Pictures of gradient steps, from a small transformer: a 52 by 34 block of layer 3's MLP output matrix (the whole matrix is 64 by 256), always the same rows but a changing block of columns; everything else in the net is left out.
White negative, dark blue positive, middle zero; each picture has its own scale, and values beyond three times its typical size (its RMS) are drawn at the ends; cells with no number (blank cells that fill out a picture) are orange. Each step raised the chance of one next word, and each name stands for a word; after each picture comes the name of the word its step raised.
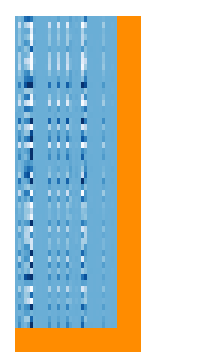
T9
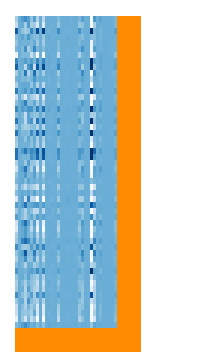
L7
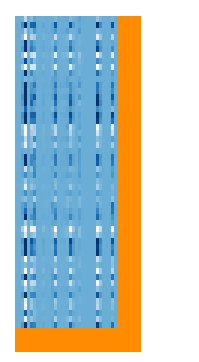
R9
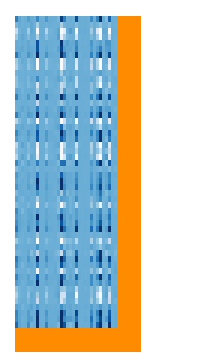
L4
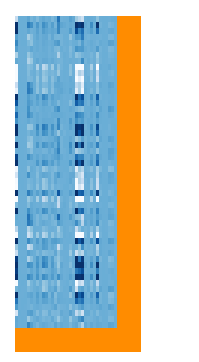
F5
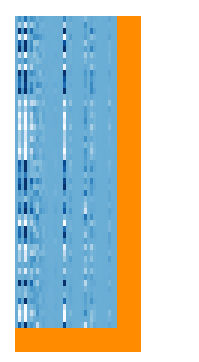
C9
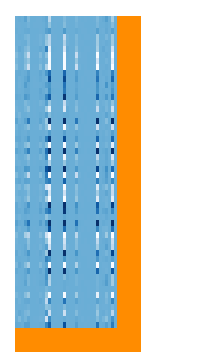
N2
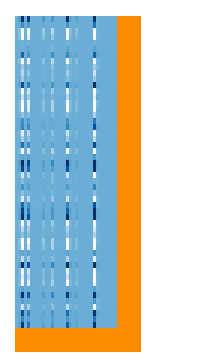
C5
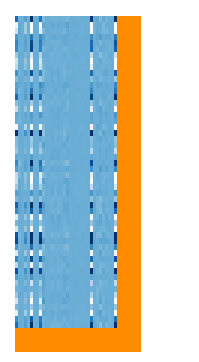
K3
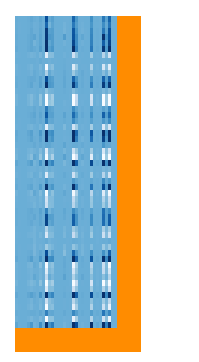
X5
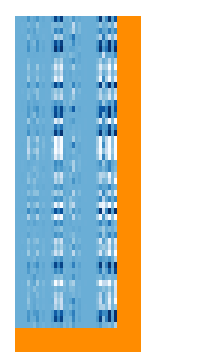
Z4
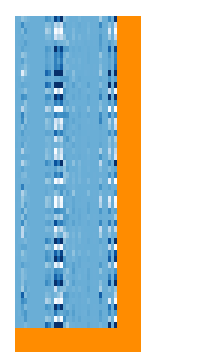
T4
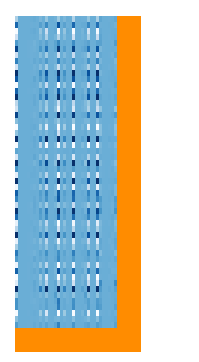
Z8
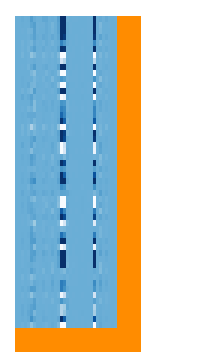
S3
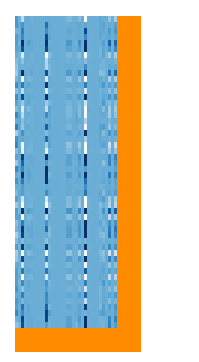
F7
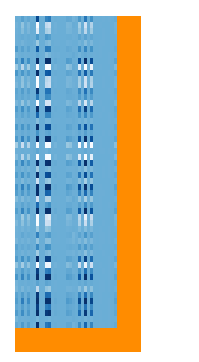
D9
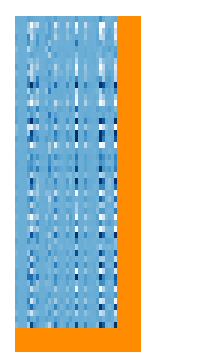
T9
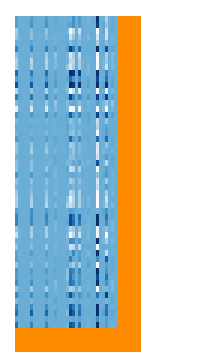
T4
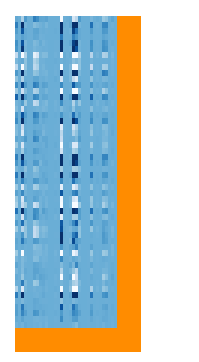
F7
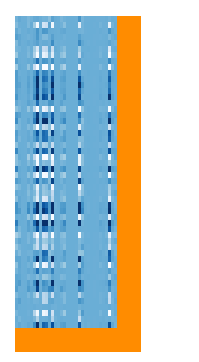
N2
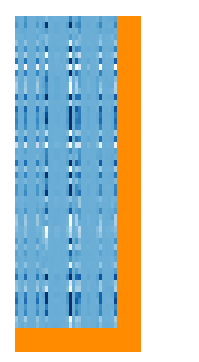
D9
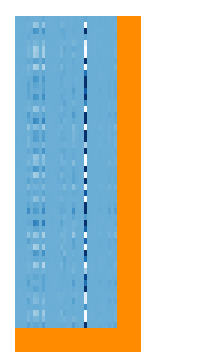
N2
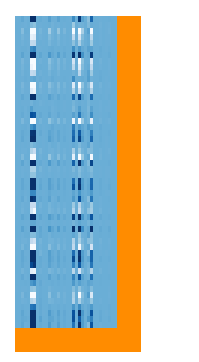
L4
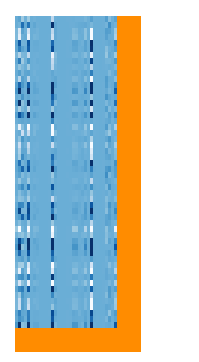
R9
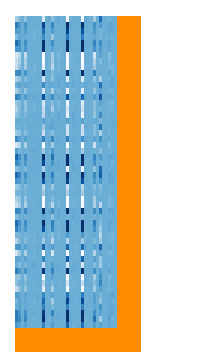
F7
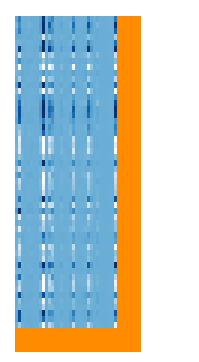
Z4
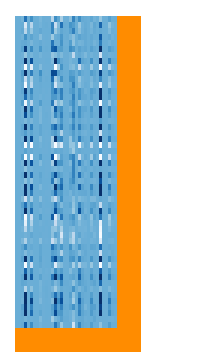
D9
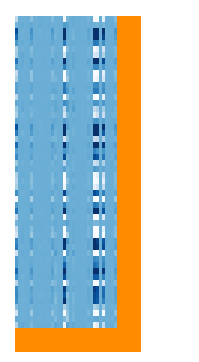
F5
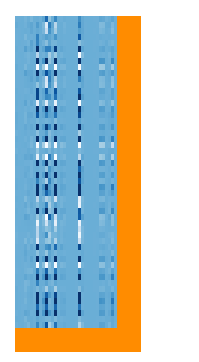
D9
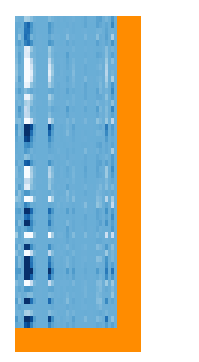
F5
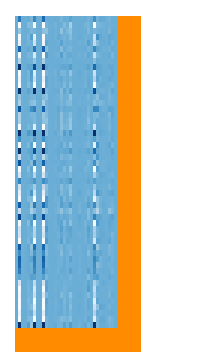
L7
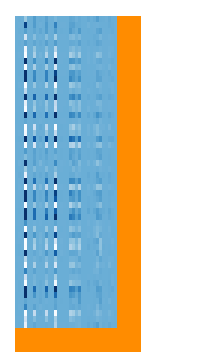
Z8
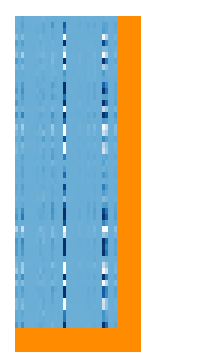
R9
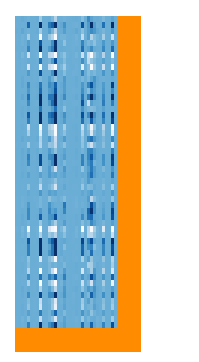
R9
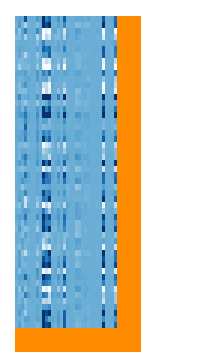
L4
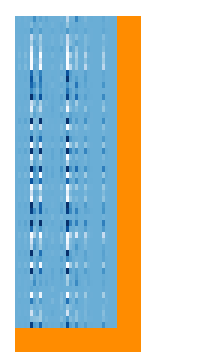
N2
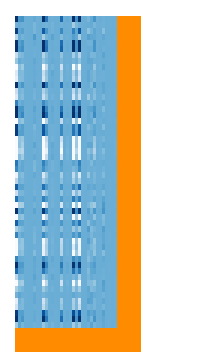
Z4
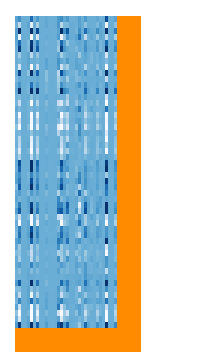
C9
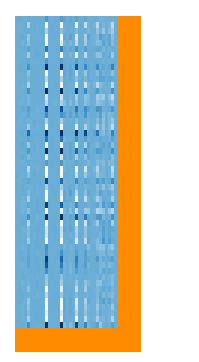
L7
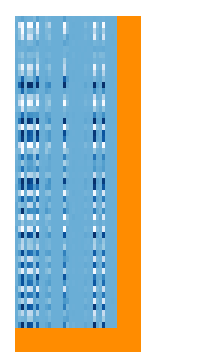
T9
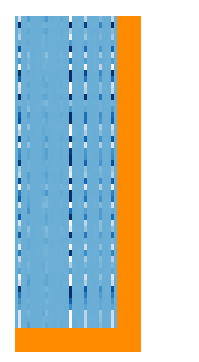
Z8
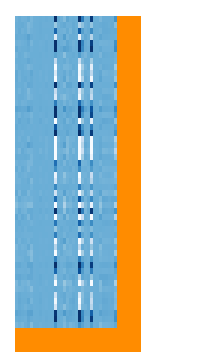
Z4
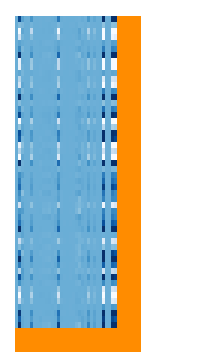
L4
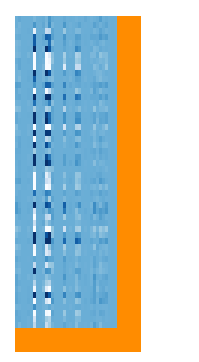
K3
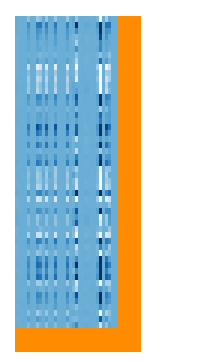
F5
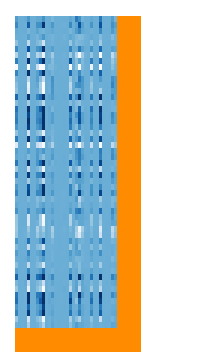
D9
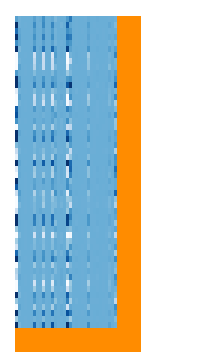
X5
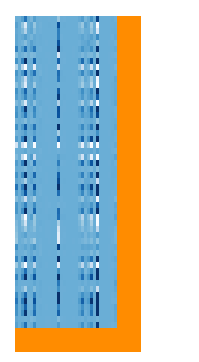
D9
